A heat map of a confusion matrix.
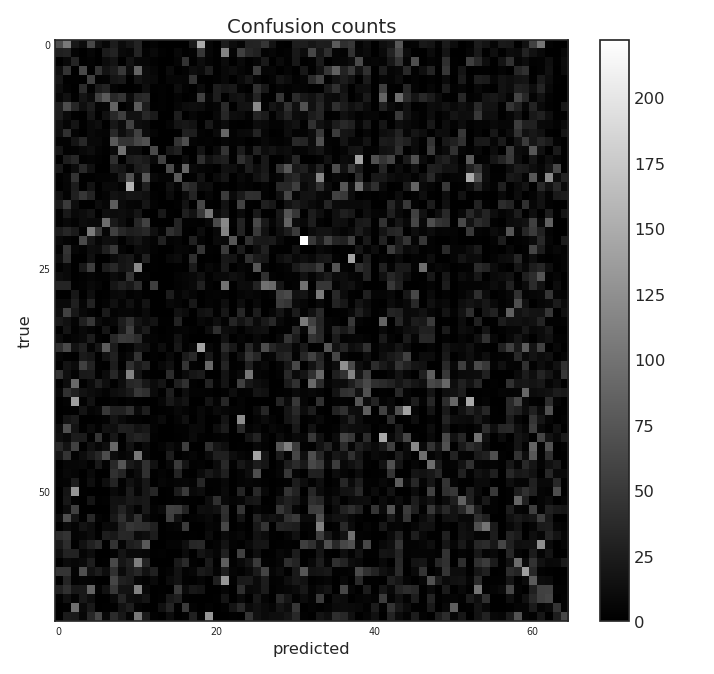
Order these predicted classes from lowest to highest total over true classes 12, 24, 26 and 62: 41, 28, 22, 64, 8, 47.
64, 22, 28, 41, 47, 8
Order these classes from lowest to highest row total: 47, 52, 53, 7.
53, 47, 7, 52
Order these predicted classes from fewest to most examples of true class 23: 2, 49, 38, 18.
2, 38, 49, 18
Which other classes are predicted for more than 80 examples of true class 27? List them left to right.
21, 26, 31
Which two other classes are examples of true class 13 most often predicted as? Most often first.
38, 52
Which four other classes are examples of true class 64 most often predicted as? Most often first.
19, 10, 58, 5
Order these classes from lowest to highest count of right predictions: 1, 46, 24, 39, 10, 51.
1, 24, 10, 39, 51, 46
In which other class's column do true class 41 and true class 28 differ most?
44
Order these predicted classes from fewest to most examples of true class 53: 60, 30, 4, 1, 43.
43, 60, 4, 30, 1
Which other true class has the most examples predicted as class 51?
20
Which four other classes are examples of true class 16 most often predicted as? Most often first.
9, 38, 45, 36
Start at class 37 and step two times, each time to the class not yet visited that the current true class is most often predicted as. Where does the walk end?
58
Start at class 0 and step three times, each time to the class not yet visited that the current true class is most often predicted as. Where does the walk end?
25
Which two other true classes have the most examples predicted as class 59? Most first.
39, 34
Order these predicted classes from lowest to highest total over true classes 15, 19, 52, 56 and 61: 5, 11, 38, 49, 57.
5, 38, 49, 57, 11
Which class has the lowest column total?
13
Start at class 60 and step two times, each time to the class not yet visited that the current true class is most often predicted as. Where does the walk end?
4
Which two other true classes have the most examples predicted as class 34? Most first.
56, 22
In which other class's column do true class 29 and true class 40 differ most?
52
